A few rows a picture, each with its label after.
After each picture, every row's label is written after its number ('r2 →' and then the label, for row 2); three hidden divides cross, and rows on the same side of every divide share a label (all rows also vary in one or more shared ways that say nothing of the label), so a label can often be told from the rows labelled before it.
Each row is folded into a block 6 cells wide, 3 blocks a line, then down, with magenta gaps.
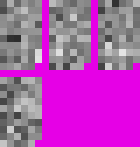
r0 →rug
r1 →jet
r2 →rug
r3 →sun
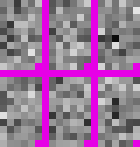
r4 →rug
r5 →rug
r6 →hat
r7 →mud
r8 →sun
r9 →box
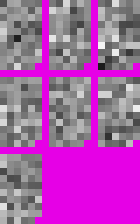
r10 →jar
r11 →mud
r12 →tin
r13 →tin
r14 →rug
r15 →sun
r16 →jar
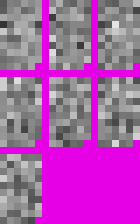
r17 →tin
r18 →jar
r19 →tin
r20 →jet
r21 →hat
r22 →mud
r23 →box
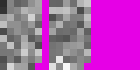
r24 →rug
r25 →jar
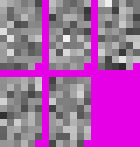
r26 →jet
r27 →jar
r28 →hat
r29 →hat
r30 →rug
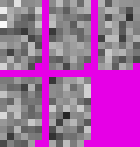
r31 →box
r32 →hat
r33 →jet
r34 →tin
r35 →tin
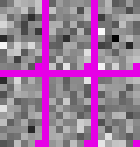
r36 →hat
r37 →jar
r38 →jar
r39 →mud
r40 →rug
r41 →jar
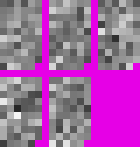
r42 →mud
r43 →box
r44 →tin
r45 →box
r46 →jar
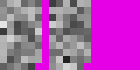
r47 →box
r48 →jar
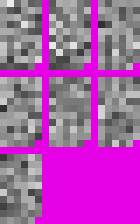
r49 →hat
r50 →sun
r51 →tin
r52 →hat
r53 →jar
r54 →mud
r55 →tin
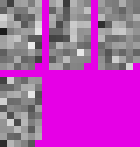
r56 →sun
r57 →hat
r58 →tin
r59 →rug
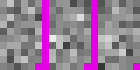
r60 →hat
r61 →mud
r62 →mud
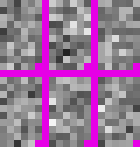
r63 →hat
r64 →sun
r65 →box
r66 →sun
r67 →hat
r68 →mud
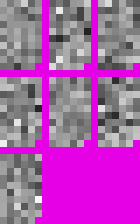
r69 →sun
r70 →rug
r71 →hat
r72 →box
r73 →mud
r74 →jar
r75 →rug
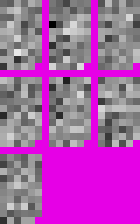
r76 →mud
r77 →tin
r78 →rug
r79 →box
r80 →rug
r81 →tin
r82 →tin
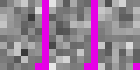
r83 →hat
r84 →box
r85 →sun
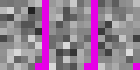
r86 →jar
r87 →hat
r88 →rug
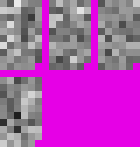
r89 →jet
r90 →hat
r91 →rug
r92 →jar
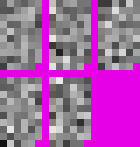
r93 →rug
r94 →mud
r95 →mud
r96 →sun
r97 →box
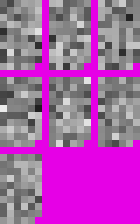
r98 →sun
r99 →box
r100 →sun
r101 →jar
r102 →rug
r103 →sun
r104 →jet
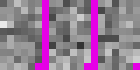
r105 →box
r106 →jar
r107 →hat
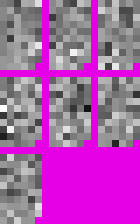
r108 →rug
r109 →jar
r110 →mud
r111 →sun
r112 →jar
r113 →hat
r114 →jar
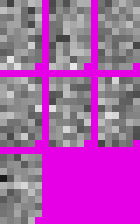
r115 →mud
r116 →rug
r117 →sun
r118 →sun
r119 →mud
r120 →jet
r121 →tin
